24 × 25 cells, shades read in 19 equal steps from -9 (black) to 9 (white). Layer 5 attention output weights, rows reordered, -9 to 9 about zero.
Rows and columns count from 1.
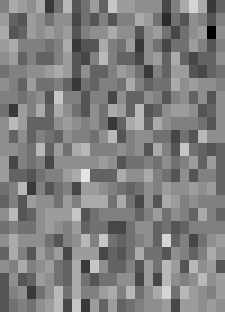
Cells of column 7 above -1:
17
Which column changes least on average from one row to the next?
25
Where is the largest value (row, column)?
14, 10
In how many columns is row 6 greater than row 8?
13
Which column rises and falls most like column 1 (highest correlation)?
8
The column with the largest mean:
7
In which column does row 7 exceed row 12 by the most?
20
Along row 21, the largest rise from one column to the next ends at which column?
11
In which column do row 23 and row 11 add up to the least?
4
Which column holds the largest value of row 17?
9
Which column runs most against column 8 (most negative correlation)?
24
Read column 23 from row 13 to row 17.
-2 0 1 0 3
